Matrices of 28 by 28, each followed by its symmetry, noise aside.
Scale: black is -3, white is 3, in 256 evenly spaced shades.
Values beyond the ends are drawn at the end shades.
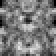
mirrored left to right.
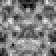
mirrored left to right.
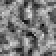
same after a half turn.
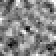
symmetric across the other diagonal.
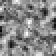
same after a half turn.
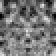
mirrored left to right.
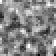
no symmetry.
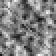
same after a half turn.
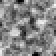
same after a half turn.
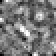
symmetric across the other diagonal.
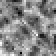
symmetric across the other diagonal.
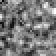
no symmetry.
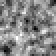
symmetric across the other diagonal.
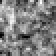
no symmetry.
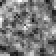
symmetric.
